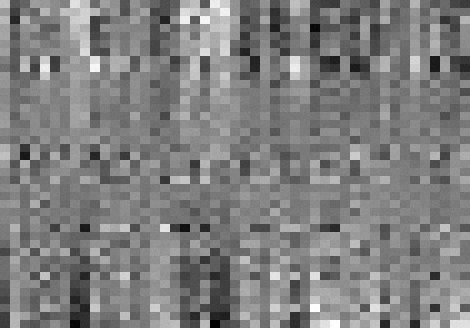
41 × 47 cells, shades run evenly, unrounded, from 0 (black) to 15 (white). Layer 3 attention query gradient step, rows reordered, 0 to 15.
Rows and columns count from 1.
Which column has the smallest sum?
26
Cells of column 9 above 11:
6
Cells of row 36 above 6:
37
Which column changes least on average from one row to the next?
41
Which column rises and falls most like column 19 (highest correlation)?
9
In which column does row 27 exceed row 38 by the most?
8
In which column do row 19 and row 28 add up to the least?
3
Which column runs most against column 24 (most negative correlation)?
40
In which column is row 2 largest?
23
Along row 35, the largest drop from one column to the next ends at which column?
33
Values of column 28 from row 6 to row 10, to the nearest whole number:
4 7 6 7 7
